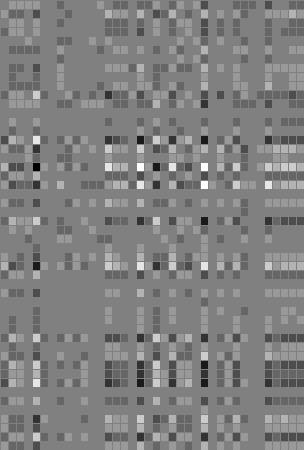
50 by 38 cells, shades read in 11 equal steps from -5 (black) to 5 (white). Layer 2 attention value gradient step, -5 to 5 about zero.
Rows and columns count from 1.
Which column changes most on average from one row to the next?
26
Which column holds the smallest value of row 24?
31
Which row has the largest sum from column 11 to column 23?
19
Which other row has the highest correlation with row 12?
1
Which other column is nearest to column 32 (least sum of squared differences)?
27
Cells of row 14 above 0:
3
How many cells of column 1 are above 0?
12
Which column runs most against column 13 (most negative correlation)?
32
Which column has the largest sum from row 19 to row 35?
18
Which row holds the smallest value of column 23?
21
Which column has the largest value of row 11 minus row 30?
5
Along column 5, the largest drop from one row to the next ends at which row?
17
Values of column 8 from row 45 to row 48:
-1 0 0 0
